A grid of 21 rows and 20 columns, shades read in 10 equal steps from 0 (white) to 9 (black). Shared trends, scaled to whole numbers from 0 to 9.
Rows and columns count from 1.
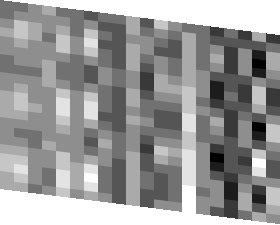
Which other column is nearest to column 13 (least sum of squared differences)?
8
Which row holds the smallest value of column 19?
15
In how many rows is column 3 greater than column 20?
6
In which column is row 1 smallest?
12
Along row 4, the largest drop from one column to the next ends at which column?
20
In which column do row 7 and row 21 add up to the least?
14
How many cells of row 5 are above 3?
15
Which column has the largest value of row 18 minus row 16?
19
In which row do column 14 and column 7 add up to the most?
1
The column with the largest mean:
17
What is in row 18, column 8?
5
